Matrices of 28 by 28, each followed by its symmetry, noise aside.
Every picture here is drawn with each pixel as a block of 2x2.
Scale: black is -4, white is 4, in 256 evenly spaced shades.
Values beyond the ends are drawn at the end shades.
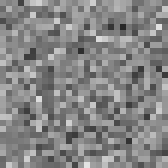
symmetric.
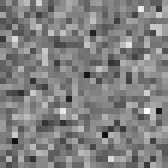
antisymmetric.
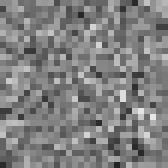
antisymmetric.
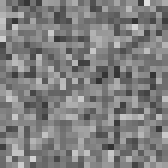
antisymmetric.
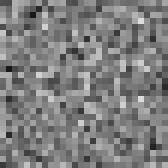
mirrored top to bottom.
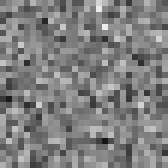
antisymmetric.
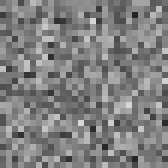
no symmetry.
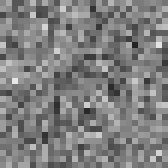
symmetric.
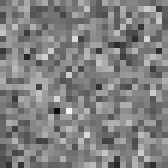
symmetric across the other diagonal.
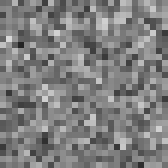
antisymmetric.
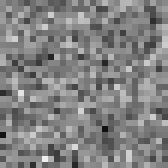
symmetric across the other diagonal.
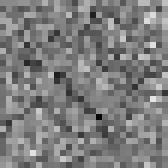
symmetric across the other diagonal.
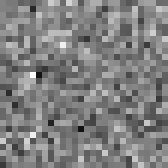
no symmetry.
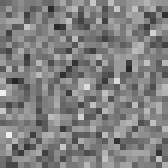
symmetric.
